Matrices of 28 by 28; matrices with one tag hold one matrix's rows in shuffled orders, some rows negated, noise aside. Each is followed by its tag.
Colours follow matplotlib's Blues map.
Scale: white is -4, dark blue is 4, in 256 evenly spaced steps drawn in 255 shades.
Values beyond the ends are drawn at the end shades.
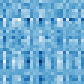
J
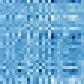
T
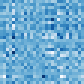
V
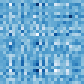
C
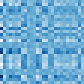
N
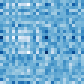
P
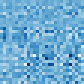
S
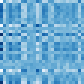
N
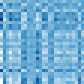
N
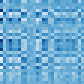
N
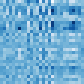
T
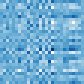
T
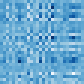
T
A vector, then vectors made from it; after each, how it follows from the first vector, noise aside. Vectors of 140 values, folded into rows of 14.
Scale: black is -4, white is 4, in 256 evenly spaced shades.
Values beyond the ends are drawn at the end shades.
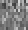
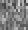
copied.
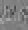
wrapped around, negated, partly zeroed.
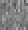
shrunk.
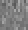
shrunk.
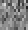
negated.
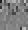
wrapped around, negated, partly zeroed.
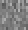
shrunk.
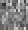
copied.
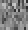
negated.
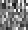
scaled up.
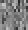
negated.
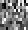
scaled up.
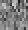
negated.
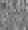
shrunk.
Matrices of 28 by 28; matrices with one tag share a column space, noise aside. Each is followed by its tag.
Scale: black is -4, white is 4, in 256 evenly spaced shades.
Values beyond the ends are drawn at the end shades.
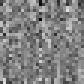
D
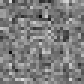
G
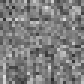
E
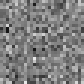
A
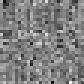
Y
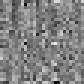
Y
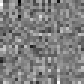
A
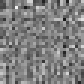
E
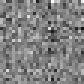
G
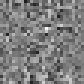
A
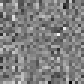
A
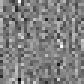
D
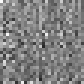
Y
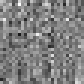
D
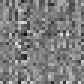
Y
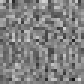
G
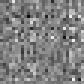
G
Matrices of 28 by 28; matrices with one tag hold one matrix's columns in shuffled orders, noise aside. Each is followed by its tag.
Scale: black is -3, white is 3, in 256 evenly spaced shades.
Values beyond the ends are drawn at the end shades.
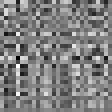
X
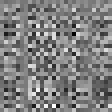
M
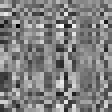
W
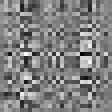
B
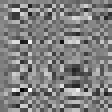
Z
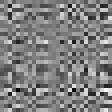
Z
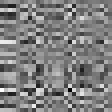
Z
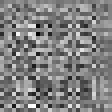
M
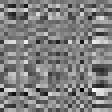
Z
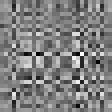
B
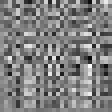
X
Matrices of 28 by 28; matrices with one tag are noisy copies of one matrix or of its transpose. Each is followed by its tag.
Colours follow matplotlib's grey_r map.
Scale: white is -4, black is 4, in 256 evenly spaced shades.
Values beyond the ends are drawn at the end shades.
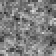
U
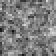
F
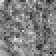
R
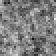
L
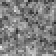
F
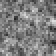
U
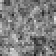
L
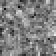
F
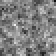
U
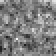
R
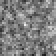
F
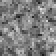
U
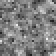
U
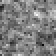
L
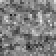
R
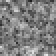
F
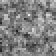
R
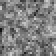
F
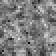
U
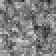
R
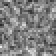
F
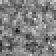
R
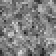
U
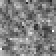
R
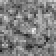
R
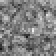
R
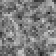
U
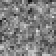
F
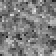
U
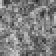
L
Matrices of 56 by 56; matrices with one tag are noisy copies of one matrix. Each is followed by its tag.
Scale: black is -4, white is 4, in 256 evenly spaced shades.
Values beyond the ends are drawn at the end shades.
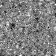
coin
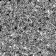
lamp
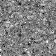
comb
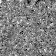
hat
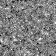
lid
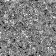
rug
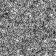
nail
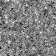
rug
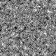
lamp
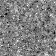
nail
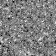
lid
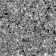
nail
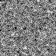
lamp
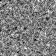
lamp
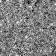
hat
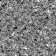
lamp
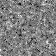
comb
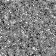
rug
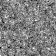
rug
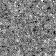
nail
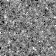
rug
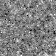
nail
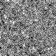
rug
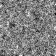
coin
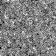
rug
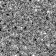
lamp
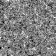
rug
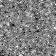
coin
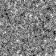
nail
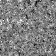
hat
